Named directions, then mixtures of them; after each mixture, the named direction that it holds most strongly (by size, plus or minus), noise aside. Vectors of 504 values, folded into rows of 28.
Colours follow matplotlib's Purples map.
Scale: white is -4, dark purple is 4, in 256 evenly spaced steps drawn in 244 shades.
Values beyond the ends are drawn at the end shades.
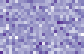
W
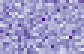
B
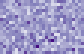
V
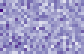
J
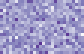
W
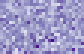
V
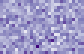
V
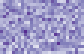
V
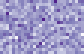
W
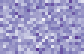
B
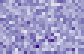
V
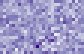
V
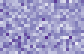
J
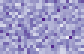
B
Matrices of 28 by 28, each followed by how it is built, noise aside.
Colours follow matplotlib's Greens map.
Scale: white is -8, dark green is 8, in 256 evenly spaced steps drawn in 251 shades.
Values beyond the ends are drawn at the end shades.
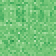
low rank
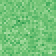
noise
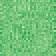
low rank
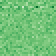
uneven rows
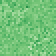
block diagonal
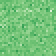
uneven rows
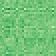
low rank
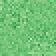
block diagonal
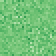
block diagonal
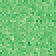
uneven rows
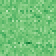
uneven rows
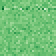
uneven rows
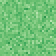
noise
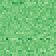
uneven rows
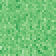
low rank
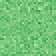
low rank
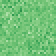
block diagonal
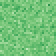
noise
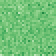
uneven rows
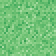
noise
